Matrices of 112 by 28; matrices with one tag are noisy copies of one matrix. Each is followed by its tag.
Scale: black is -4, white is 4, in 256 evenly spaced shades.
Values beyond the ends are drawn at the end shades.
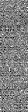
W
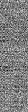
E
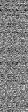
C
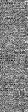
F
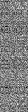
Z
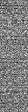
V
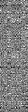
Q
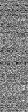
C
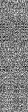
E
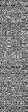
Q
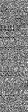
W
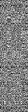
Q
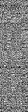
Q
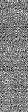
E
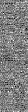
F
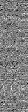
C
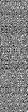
Z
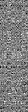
Q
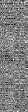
F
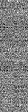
E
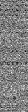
C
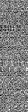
W
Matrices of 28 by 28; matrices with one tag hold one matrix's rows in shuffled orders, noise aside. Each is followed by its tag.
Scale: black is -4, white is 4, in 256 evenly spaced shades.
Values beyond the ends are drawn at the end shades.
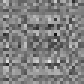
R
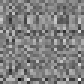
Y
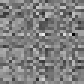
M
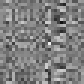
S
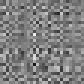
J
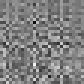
J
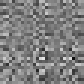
M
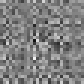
J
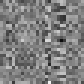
S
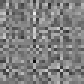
J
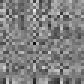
J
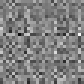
Y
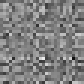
M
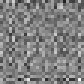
Y
